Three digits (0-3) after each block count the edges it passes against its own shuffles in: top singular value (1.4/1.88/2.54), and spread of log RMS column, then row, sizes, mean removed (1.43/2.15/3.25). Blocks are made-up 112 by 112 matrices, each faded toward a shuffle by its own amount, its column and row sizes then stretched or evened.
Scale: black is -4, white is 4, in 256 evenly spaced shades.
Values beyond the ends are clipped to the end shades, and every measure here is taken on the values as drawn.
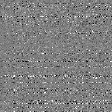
2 2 3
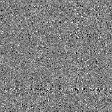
2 1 2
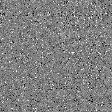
1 1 1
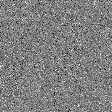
0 1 0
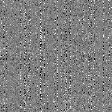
1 3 0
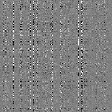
3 3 2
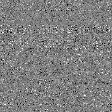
1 1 2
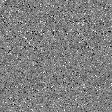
1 0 1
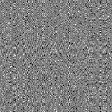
3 2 0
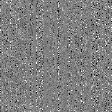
1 3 0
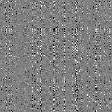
3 3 1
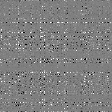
2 2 3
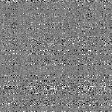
2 2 3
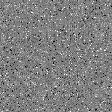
2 0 0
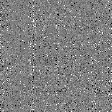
1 2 1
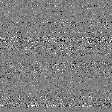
1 1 3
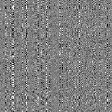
3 3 1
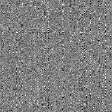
0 3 1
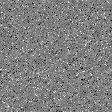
1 0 0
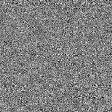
2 0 2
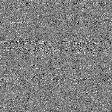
1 0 2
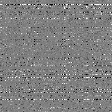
3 1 3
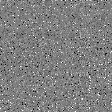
1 1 1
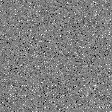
0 0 1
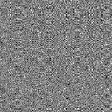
3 2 1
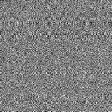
3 1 2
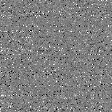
1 1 2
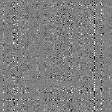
2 3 2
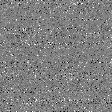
1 0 2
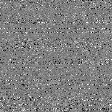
1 0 3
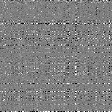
3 2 3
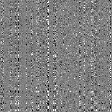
3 3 1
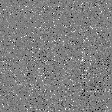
1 1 1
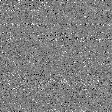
0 0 2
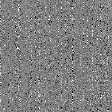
0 3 0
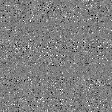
0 1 2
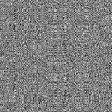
3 2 0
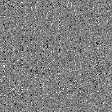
1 2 1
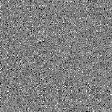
2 2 1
